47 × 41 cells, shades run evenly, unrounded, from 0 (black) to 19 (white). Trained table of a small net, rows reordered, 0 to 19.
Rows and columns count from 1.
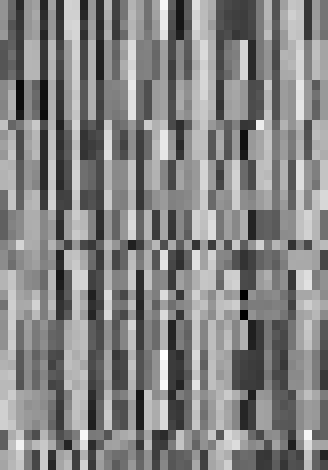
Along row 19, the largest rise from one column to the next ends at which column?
7
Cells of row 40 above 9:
30
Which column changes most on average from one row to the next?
31
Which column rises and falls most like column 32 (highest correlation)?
22
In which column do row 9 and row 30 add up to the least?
8
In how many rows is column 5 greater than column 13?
44
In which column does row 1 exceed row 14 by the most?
9
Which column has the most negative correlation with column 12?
28
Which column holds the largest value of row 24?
27
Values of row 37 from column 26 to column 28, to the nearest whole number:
7 14 12
